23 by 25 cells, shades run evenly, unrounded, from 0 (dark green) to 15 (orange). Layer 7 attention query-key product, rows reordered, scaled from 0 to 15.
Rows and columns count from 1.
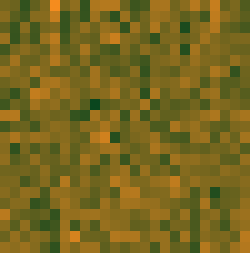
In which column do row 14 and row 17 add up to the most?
12
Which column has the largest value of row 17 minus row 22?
18
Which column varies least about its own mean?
23
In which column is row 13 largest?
11
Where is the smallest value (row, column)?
10, 10
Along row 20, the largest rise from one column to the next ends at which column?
7
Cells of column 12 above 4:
20
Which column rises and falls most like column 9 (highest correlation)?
3
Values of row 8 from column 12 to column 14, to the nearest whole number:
9 7 6
